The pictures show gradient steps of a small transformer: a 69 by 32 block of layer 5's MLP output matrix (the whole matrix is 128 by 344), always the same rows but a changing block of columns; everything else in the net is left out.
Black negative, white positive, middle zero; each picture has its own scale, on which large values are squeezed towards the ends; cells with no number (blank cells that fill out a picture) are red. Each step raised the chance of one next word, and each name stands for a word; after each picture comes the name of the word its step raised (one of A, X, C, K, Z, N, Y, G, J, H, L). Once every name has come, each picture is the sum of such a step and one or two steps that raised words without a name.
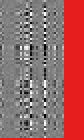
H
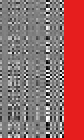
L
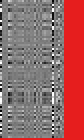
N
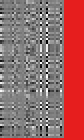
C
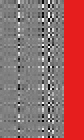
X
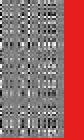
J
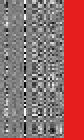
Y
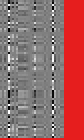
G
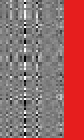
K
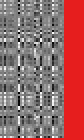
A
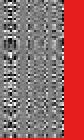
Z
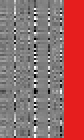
C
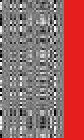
Y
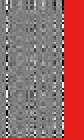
G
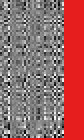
L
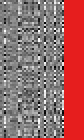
G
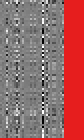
Y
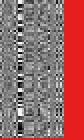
Y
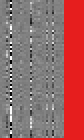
L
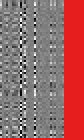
C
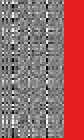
X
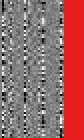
N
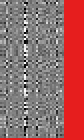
C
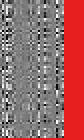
X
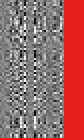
Z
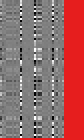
H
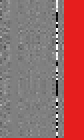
H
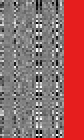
Y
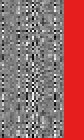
Z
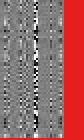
Z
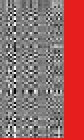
C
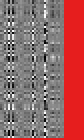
K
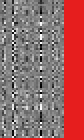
G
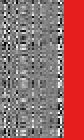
J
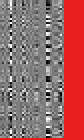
N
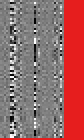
L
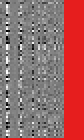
H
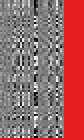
A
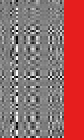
L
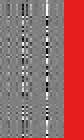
J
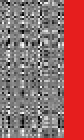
J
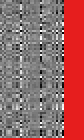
J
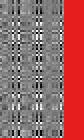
A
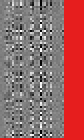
Z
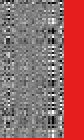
Y
